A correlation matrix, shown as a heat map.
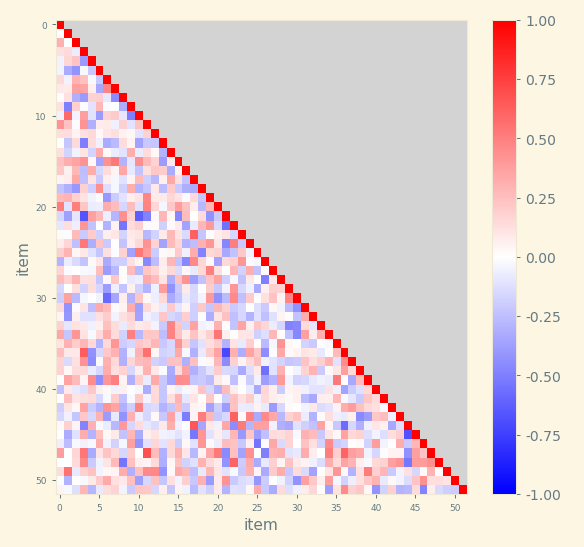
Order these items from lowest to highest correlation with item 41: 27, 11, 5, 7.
5, 11, 27, 7
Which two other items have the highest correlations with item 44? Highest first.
17, 23
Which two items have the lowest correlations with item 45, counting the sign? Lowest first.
44, 17
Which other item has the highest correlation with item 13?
29
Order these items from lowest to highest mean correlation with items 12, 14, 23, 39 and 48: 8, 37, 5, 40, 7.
8, 5, 37, 40, 7
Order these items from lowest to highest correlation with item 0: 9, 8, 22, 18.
18, 22, 8, 9
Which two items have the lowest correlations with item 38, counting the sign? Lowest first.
26, 43
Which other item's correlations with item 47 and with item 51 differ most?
34
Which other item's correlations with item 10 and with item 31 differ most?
1
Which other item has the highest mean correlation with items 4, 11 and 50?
49
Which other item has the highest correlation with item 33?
14
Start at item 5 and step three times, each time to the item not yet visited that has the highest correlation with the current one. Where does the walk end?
22
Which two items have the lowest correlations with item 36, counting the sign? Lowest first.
21, 44
